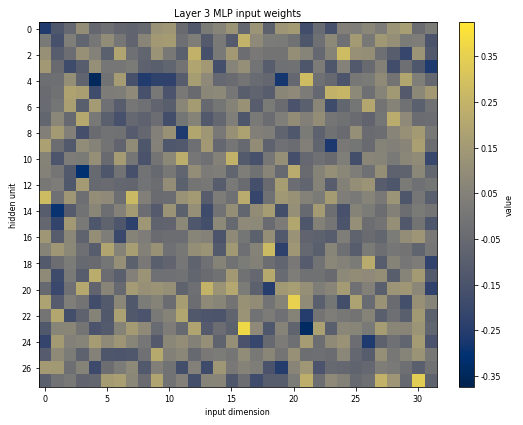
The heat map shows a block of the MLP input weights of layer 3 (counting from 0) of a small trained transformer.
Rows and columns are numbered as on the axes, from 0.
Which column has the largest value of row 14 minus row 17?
22
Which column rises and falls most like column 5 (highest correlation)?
7
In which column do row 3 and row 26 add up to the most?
0
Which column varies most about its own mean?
21
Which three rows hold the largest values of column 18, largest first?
17, 19, 14
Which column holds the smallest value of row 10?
31
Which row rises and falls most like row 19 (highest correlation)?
16
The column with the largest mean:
30
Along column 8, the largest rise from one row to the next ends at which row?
23
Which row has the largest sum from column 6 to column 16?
20
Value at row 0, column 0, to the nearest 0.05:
-0.25
